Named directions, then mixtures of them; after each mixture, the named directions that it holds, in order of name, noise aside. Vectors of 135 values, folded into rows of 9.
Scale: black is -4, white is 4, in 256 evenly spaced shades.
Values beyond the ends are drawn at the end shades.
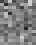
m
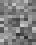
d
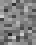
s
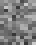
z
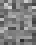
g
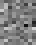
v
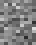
d, v.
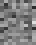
g, v.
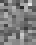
m, s.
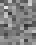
m, v, z.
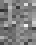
v, z.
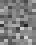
d, s, v.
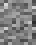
g, s, v.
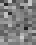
m.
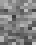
d, s, z.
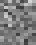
m, z.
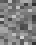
g, m, z.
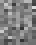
g, s.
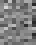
g, m, v.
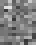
g, m, z.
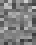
g.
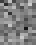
m.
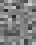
m, s, z.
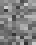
z.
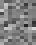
v.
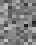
v.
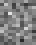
d, g, m.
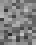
s.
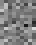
v.
